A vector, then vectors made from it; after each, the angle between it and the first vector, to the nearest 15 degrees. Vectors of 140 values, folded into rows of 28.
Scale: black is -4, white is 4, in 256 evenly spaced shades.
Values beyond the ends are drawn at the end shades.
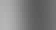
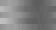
15 degrees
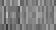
105 degrees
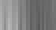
15 degrees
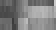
135 degrees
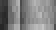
135 degrees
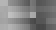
30 degrees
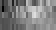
135 degrees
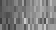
135 degrees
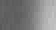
135 degrees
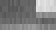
120 degrees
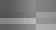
135 degrees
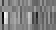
75 degrees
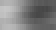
15 degrees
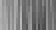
45 degrees
